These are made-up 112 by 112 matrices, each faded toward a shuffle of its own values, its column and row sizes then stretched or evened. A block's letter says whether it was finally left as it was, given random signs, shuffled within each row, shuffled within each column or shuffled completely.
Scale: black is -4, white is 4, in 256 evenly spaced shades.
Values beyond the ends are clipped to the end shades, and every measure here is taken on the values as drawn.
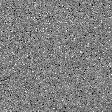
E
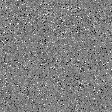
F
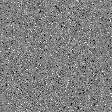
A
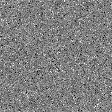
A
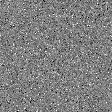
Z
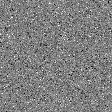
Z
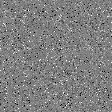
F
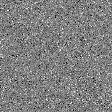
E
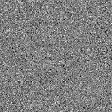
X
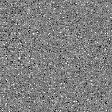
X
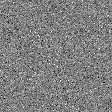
Z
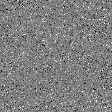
F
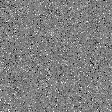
A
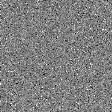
A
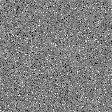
A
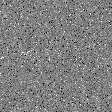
Z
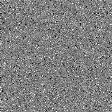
F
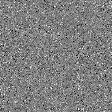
F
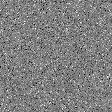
Z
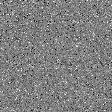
E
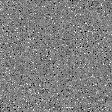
X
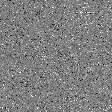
E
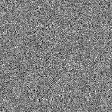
X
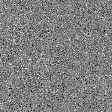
A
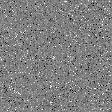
F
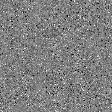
X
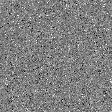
A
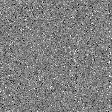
A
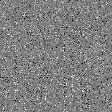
X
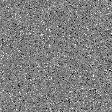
F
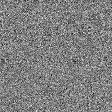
E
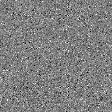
X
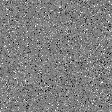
A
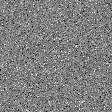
Z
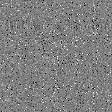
X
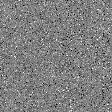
A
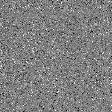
F
